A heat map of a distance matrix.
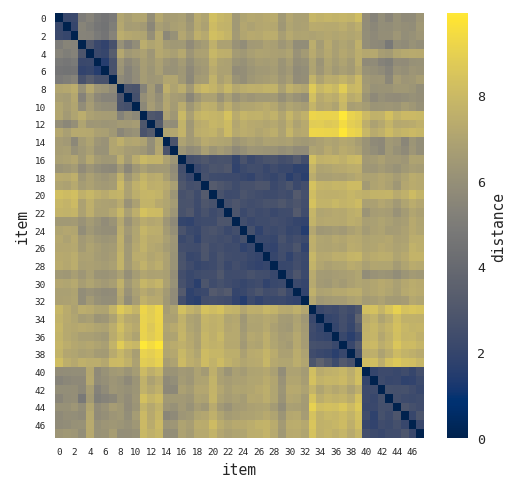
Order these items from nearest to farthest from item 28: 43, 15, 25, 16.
25, 16, 15, 43
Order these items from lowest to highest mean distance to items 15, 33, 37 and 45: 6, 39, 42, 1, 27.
39, 42, 6, 1, 27
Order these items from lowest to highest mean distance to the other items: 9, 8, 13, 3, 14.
3, 9, 14, 8, 13
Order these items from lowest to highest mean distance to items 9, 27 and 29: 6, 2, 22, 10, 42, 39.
22, 10, 6, 42, 2, 39
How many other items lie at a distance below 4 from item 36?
6
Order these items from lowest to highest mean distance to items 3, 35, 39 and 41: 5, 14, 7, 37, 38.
38, 37, 5, 7, 14
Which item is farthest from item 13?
37
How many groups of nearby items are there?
8
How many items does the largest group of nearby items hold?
17
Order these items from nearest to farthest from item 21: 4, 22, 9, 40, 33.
22, 9, 40, 4, 33
